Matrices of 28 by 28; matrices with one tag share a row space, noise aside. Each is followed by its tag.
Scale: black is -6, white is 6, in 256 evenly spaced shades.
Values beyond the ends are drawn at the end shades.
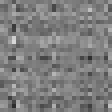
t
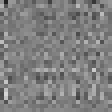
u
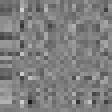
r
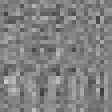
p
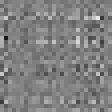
u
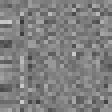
r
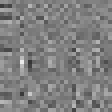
r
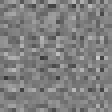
p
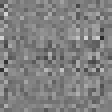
u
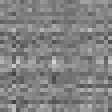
t
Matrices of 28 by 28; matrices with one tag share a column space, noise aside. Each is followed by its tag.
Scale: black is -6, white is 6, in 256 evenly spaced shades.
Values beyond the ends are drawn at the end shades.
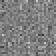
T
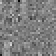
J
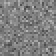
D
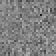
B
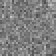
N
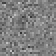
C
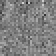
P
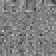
T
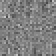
N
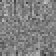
J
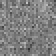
N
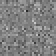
T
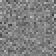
C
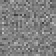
C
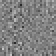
B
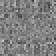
N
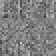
N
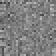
P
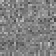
J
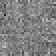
J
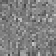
J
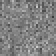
N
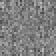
D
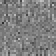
J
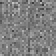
P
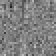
N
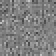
J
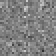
D
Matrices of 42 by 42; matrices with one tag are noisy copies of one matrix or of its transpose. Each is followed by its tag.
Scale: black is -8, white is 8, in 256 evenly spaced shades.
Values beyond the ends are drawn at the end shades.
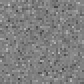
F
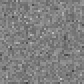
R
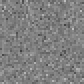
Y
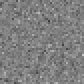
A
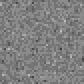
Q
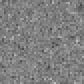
A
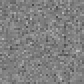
R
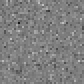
R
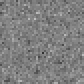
A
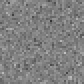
Y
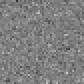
A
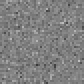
R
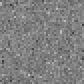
Q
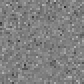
Y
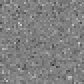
Y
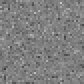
R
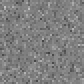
Y
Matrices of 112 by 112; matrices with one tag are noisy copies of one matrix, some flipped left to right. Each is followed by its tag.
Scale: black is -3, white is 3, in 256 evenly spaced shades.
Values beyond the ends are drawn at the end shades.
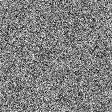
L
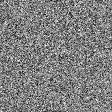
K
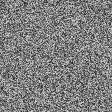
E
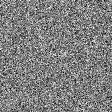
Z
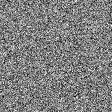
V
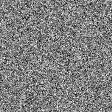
L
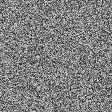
V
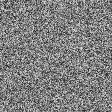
Z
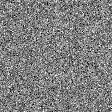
V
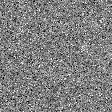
V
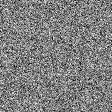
V
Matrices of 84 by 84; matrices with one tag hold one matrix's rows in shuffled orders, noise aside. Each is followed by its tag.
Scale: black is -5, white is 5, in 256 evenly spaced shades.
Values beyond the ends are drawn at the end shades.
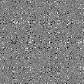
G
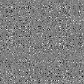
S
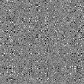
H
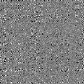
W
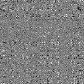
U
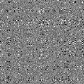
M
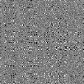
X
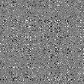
G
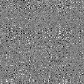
S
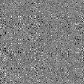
W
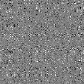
H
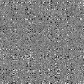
G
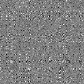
S
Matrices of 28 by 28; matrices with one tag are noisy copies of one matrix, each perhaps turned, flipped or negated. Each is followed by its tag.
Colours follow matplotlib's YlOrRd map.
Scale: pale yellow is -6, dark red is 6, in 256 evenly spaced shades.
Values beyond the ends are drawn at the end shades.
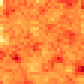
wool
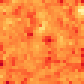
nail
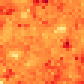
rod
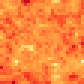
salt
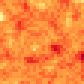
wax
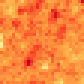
rod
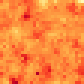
wool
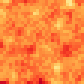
wool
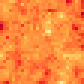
salt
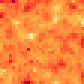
salt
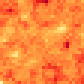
rod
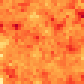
wool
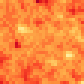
rod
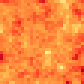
salt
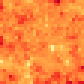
salt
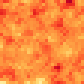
wool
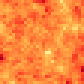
salt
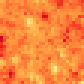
rod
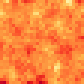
wool
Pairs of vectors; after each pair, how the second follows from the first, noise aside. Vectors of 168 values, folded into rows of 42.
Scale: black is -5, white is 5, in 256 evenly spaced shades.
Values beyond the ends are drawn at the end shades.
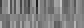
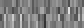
wrapped around, negated.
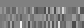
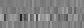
reversed, negated, partly zeroed.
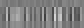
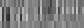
wrapped around, negated.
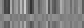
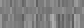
reversed, negated, shrunk.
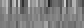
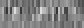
wrapped around, negated.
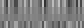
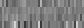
reversed, negated, partly zeroed.
